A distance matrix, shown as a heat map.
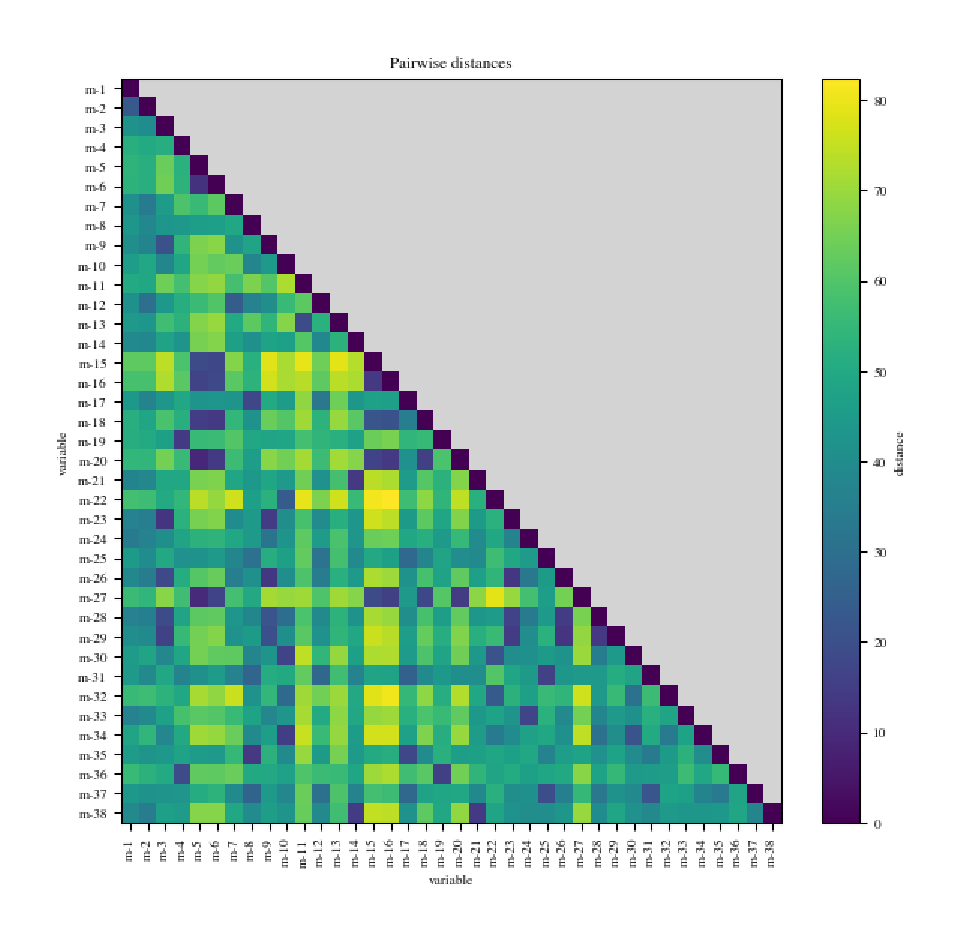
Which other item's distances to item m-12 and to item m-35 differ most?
m-7
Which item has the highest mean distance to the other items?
m-11
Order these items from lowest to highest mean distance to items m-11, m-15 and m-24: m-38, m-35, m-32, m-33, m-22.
m-33, m-35, m-38, m-32, m-22
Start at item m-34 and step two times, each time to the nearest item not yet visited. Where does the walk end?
m-30
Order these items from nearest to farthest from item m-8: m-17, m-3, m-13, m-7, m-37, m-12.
m-17, m-37, m-12, m-3, m-7, m-13
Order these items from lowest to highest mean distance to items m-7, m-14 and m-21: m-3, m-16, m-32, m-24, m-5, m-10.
m-24, m-3, m-10, m-32, m-5, m-16
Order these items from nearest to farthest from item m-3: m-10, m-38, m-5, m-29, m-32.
m-29, m-10, m-38, m-32, m-5
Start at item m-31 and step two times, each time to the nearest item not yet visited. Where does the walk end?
m-37
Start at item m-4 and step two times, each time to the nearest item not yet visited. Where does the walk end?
m-36
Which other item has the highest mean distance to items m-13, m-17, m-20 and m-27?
m-22
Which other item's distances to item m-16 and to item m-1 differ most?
m-15
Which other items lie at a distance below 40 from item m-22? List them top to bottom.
m-10, m-30, m-32, m-34
